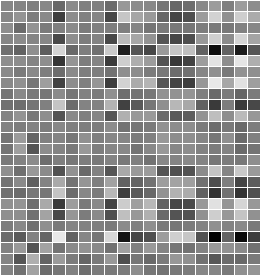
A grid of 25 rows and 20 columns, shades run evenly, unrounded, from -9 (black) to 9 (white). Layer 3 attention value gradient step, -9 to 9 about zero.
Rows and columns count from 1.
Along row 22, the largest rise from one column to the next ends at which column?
5
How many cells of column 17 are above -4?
21
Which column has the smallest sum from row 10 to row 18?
19
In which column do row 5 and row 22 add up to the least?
17
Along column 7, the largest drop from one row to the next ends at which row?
24
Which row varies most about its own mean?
22
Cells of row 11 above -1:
15
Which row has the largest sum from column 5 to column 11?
23
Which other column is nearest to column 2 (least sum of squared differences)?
18
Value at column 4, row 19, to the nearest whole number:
3
